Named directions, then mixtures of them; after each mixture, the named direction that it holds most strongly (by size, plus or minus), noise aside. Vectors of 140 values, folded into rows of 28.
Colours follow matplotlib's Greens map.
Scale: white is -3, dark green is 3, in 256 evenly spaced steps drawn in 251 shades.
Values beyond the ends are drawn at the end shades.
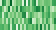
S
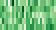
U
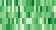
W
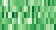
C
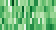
U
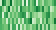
S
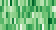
W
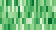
W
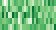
C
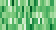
U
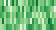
U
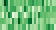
C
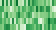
W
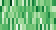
S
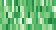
W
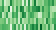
S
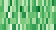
S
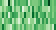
C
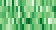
W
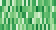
S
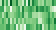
S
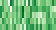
U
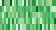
S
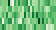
U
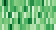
C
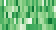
W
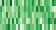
W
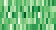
C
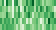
W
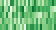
U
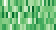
C
